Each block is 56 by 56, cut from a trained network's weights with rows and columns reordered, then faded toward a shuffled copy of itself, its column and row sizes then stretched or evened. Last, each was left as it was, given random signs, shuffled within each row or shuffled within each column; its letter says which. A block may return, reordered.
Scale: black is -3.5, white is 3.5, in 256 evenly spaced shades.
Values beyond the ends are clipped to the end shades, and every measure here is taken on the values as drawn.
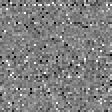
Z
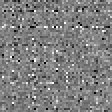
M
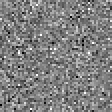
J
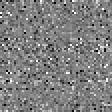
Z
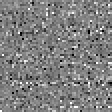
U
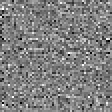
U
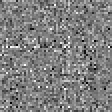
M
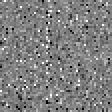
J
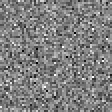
J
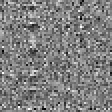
U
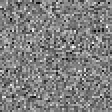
Z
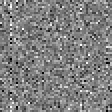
J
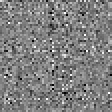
U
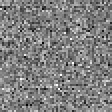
Z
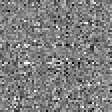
M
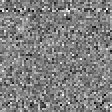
Z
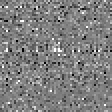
U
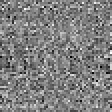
U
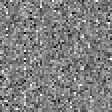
J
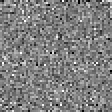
Z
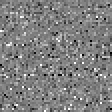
Z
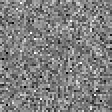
J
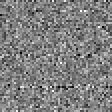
Z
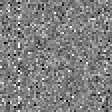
J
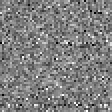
Z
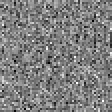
J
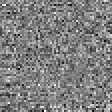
U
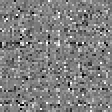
U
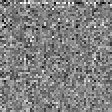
M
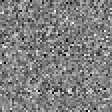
Z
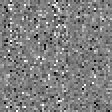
J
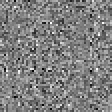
M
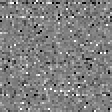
Z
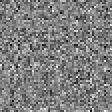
U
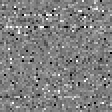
Z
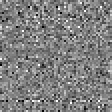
U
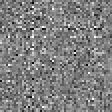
U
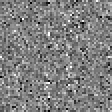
J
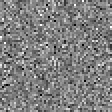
J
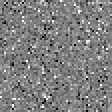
J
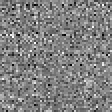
M
